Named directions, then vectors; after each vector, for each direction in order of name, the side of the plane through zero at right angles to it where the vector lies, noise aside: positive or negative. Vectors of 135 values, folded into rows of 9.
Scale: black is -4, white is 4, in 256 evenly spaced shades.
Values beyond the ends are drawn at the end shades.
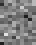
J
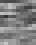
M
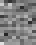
negative, positive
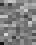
positive, negative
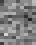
positive, positive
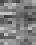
positive, positive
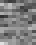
negative, positive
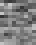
negative, positive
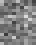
negative, negative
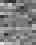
negative, positive
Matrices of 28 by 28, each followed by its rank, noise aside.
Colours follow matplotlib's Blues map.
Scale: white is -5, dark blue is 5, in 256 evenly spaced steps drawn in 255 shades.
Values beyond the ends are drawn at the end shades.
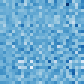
four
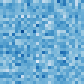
five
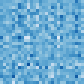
four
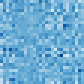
four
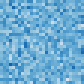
seven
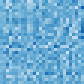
seven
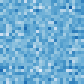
seven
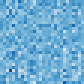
six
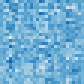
five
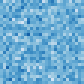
six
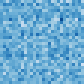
six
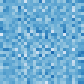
four
